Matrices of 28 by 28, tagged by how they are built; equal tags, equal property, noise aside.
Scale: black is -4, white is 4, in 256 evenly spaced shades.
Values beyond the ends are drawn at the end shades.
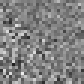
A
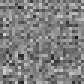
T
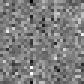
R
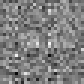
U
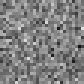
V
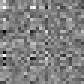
U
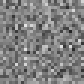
T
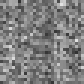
T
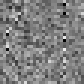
R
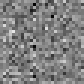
R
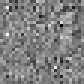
U
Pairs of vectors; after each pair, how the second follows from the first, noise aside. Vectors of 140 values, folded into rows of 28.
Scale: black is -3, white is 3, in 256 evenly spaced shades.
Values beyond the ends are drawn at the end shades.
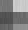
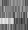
wrapped around, partly zeroed.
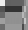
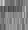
shrunk.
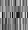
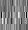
negated, partly zeroed.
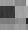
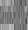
wrapped around, negated, shrunk.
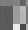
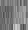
shrunk.
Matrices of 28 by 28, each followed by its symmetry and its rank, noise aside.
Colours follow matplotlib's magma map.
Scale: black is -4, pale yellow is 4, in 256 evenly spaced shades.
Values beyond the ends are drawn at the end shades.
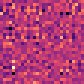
antisymmetric, rank four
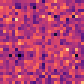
no symmetry, rank five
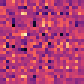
no symmetry, rank four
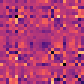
symmetric, rank three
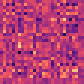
no symmetry, rank four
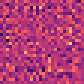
antisymmetric, rank four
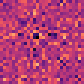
symmetric, rank four
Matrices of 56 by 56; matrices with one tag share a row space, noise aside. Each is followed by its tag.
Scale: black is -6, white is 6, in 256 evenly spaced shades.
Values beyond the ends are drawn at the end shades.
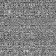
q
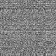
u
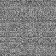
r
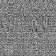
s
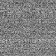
q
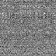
u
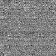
q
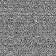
s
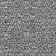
q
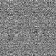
s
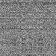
r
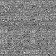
q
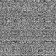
u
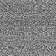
s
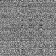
r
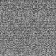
s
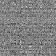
r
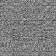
u
